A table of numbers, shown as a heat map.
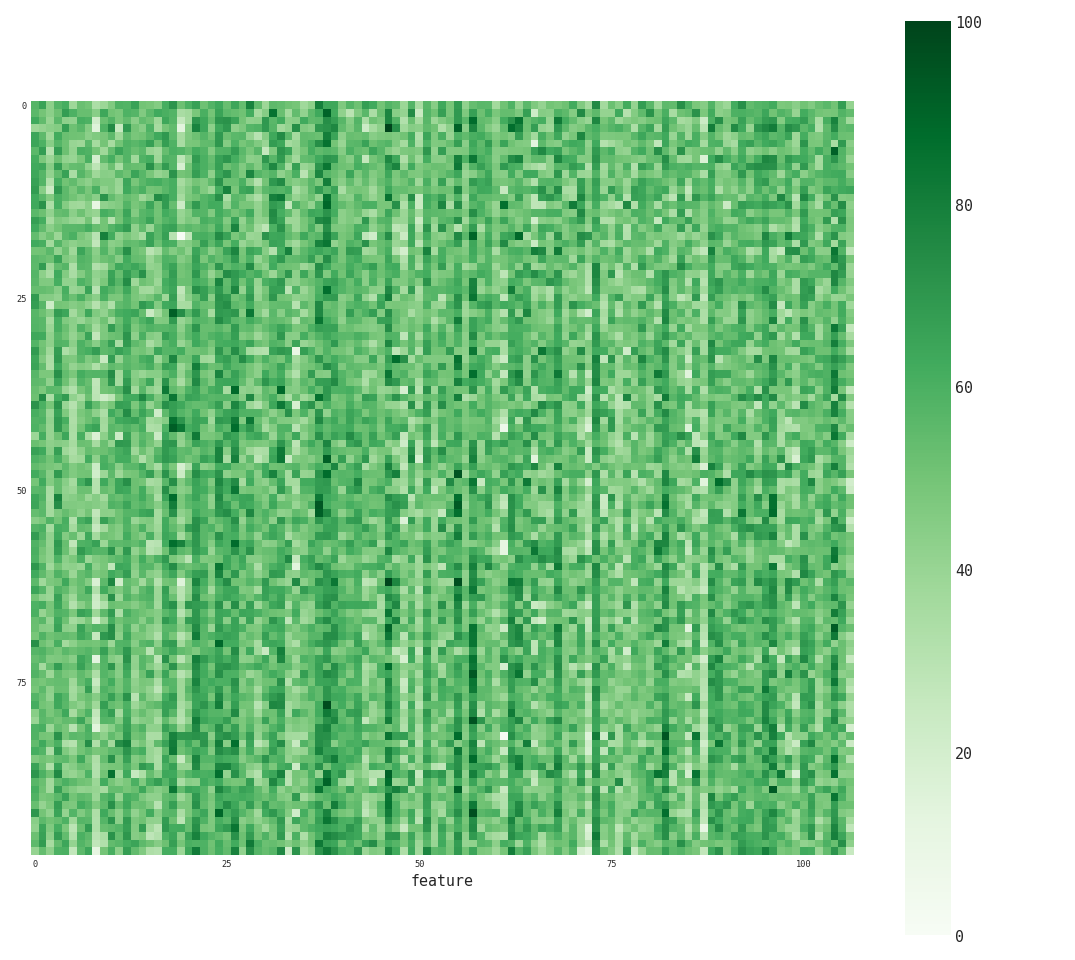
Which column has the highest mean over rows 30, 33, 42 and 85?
104
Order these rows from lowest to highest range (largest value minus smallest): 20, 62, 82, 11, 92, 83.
20, 11, 83, 92, 62, 82
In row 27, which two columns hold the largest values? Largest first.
18, 28
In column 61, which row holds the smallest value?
82
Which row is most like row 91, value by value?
73
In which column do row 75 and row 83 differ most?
65
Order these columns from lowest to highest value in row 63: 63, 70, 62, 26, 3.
70, 3, 26, 62, 63
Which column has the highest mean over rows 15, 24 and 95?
38
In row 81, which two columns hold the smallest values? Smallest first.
8, 106
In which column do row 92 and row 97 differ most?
34
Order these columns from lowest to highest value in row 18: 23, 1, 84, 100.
84, 23, 1, 100
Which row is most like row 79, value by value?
93
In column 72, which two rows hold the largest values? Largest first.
17, 59
